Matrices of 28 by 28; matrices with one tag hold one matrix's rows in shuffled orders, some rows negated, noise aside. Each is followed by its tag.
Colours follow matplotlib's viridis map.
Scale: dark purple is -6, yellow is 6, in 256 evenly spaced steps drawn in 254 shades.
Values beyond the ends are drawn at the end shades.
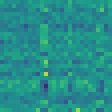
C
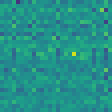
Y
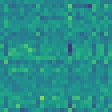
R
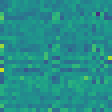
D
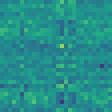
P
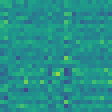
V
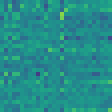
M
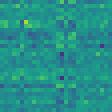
P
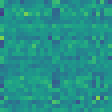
D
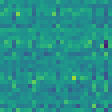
Y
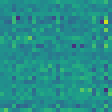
Y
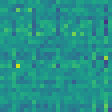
Y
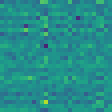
C
